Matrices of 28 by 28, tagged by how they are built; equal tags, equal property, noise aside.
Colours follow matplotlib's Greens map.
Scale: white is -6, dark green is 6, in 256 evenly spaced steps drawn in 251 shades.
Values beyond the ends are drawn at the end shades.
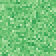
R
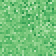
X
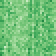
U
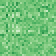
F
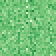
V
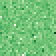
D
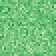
R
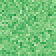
R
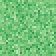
R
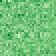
F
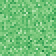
R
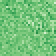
X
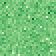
D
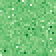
D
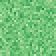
R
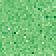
D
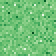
D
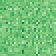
F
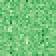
V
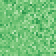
X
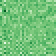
F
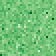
D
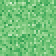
F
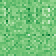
F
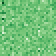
V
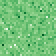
D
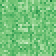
U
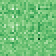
F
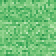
U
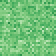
U
